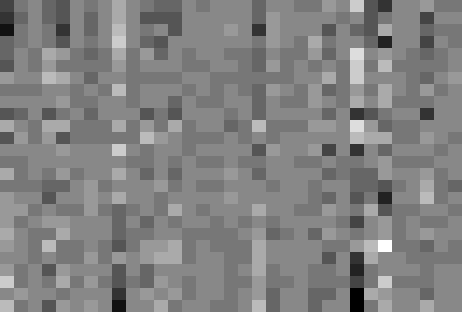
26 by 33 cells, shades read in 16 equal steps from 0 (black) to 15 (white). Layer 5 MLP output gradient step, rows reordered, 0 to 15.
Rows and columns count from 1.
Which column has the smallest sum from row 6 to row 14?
19
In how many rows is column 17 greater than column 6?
8
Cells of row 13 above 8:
4
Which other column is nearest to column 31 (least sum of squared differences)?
7
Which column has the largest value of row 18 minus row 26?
26
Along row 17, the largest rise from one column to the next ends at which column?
29
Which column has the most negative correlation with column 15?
24
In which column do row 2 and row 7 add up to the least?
31
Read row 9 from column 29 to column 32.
7 7 7 8
